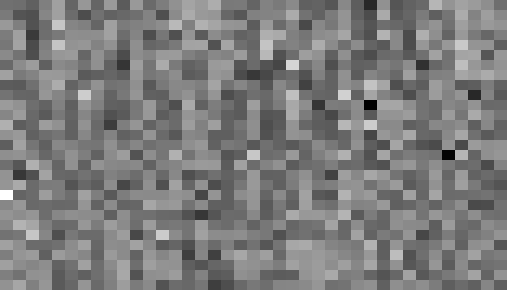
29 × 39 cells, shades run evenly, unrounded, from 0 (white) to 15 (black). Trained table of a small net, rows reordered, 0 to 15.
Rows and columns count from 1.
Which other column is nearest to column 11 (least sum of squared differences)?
8
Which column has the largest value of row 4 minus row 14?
32
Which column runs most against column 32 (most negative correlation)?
21
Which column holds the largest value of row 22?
16
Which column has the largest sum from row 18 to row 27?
15
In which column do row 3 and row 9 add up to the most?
24
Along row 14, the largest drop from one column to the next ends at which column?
30
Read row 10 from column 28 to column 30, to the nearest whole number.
9 5 7
